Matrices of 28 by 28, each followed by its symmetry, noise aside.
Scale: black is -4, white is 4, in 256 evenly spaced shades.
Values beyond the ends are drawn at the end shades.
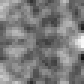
mirrored top to bottom.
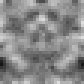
mirrored left to right.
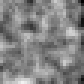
no symmetry.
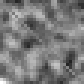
no symmetry.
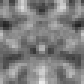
mirrored left to right.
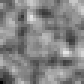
symmetric across the other diagonal.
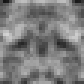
mirrored left to right.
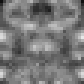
mirrored left to right.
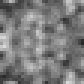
mirrored top to bottom.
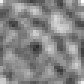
symmetric across the other diagonal.
